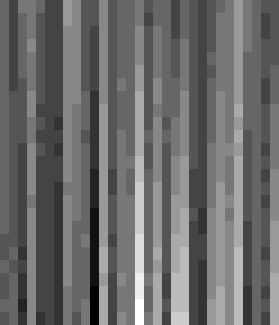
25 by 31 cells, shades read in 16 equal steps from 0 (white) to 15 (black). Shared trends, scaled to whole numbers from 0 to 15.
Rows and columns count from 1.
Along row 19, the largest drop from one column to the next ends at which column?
12
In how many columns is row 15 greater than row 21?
11
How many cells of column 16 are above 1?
21
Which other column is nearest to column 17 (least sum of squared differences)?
10
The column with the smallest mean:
16
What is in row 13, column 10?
9
